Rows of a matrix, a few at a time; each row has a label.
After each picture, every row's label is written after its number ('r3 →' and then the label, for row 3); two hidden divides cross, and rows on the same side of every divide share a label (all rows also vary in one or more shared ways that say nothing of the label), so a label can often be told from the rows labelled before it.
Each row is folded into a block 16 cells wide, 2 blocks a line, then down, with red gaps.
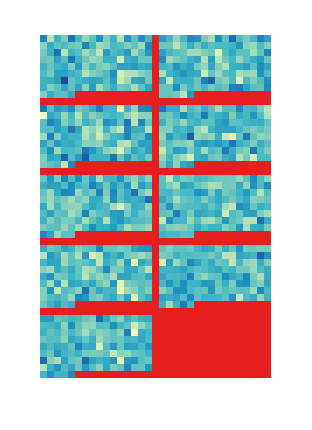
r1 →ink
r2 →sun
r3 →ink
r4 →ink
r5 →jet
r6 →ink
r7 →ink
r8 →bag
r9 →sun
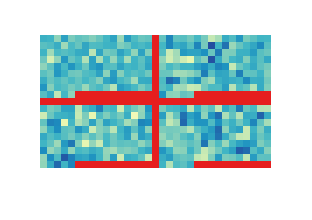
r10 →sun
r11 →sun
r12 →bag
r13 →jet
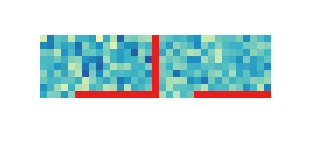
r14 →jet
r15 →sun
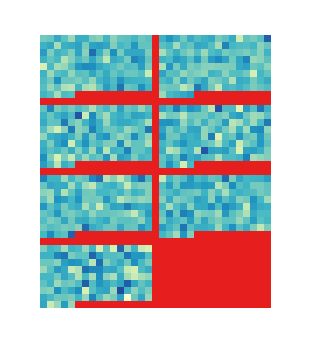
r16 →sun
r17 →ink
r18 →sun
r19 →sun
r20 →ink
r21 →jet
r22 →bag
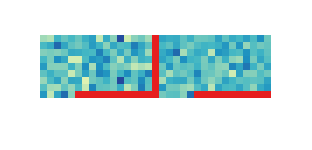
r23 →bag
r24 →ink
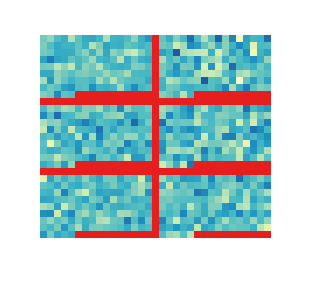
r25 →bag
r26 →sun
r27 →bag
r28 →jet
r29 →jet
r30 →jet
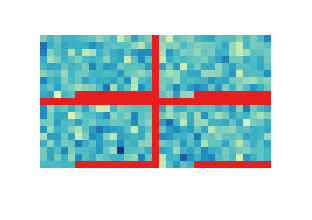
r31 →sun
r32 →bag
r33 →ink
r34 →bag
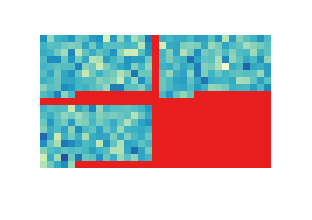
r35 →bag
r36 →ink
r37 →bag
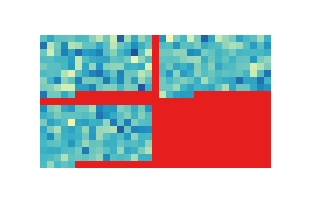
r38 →ink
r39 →bag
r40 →sun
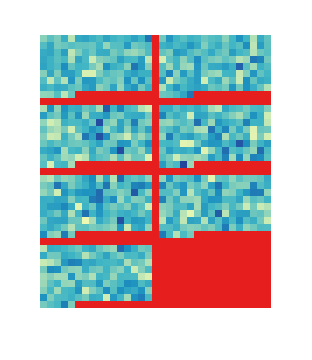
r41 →jet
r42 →jet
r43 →jet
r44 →ink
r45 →bag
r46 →sun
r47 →bag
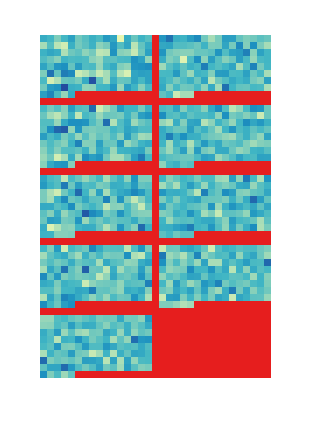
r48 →jet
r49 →sun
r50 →bag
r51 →ink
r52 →ink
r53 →jet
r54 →bag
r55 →sun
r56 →jet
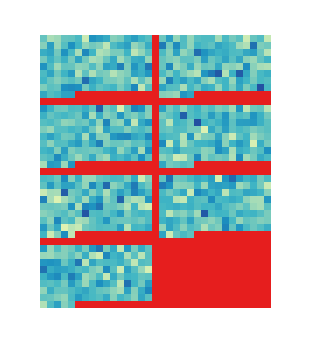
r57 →jet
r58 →ink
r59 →ink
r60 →ink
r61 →sun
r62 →sun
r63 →ink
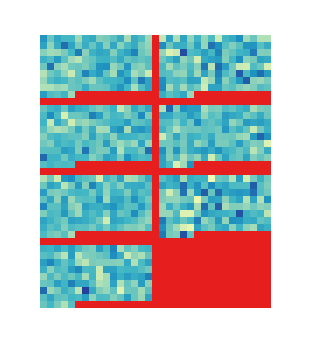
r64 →ink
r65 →jet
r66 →sun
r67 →sun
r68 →jet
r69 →sun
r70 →sun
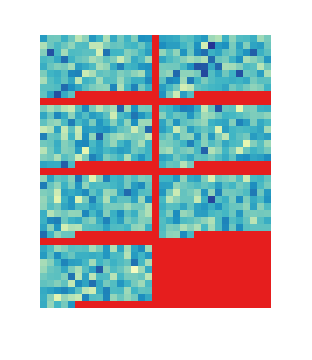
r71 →bag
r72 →sun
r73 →bag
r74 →sun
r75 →sun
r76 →sun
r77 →ink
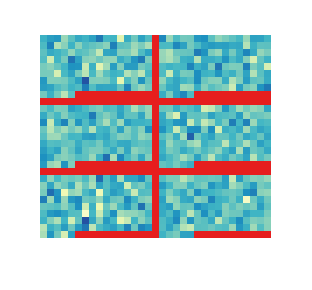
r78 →sun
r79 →ink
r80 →sun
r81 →sun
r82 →ink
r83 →sun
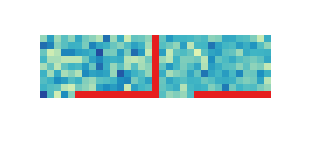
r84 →sun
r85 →sun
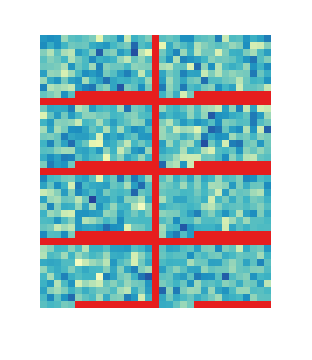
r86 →ink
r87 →jet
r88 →jet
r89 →sun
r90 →ink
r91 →bag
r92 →jet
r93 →sun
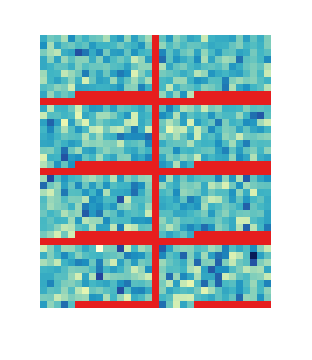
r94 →ink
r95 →sun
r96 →bag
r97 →sun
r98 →sun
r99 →ink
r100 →bag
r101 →ink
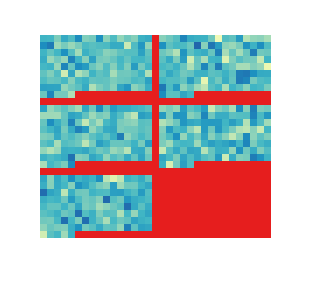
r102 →sun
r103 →jet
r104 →bag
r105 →bag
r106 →ink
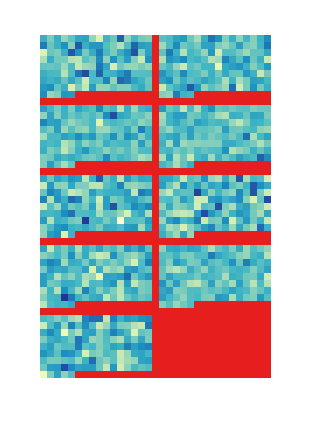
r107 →bag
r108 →bag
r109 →sun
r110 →ink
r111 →sun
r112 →ink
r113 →bag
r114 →sun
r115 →bag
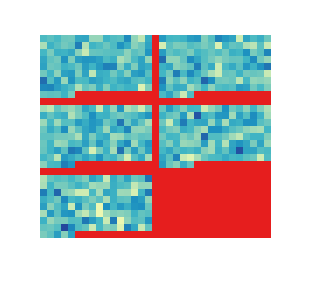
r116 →jet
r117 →sun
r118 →bag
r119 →sun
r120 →jet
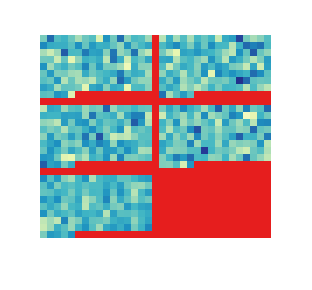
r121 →jet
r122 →jet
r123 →sun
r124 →sun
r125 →ink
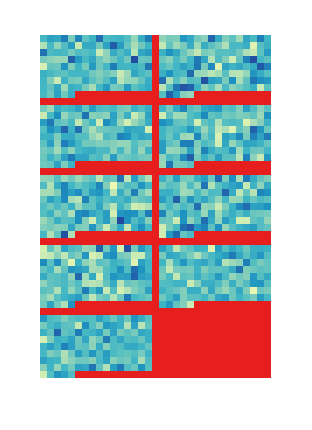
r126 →sun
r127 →jet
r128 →bag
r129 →jet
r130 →bag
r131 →ink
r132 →sun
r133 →sun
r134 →ink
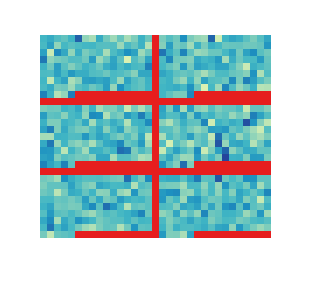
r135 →sun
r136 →jet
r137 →jet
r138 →ink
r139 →jet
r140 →sun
